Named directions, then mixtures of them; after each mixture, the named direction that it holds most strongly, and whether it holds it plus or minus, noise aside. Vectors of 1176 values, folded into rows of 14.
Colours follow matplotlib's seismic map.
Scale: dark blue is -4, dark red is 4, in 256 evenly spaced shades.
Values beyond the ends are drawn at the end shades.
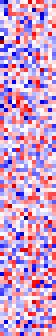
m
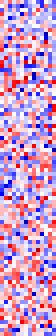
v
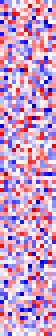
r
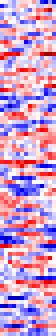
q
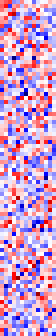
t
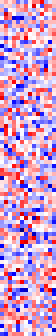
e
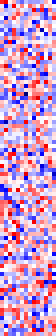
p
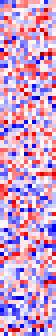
p, minus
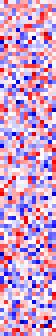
v, minus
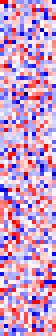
p, plus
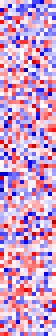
e, minus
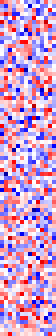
r, minus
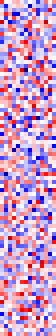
r, minus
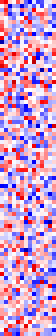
m, minus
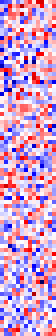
v, minus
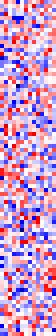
e, plus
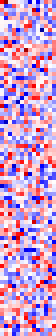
p, plus
